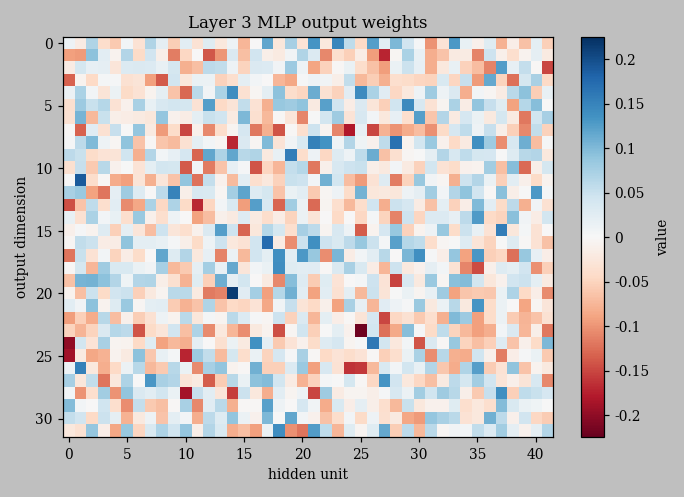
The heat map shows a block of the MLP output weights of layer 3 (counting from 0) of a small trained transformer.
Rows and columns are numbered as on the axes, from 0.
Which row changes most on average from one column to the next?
13
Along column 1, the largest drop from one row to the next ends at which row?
7
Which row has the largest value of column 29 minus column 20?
31
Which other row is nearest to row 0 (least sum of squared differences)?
16
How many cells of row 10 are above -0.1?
37
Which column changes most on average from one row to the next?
14
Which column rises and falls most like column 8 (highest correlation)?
18
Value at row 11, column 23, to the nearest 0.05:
0.05
